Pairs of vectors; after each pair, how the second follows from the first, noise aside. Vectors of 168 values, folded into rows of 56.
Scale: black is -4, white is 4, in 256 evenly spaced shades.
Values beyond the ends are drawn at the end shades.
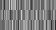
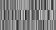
shuffled.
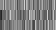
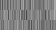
reversed, negated, shrunk.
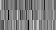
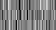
shuffled.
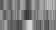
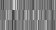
wrapped around, partly zeroed.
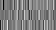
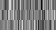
shuffled.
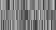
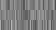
shrunk.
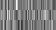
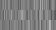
wrapped around, shrunk.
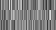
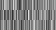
shuffled.
